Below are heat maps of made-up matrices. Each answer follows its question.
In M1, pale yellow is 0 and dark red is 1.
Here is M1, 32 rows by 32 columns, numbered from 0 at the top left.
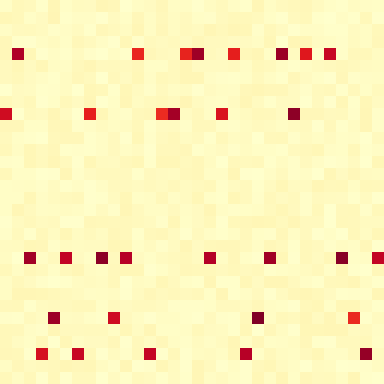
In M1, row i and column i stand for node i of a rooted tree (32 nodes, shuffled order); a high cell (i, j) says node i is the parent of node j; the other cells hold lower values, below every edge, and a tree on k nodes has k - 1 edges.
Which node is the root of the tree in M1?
26
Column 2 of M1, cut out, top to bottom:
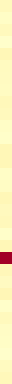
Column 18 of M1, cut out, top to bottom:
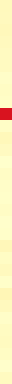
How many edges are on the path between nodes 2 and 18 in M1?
4
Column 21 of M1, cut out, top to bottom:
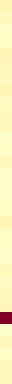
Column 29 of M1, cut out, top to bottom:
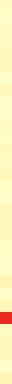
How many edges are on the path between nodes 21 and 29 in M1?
2
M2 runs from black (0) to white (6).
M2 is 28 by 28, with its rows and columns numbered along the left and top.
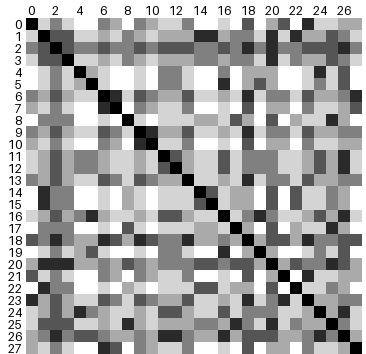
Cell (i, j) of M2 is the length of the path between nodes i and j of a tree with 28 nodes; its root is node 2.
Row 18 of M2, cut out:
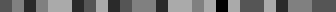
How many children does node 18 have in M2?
4
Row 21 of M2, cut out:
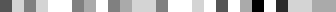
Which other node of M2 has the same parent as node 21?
0
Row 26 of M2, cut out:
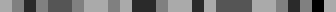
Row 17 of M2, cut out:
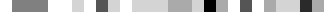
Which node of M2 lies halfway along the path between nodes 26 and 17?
20
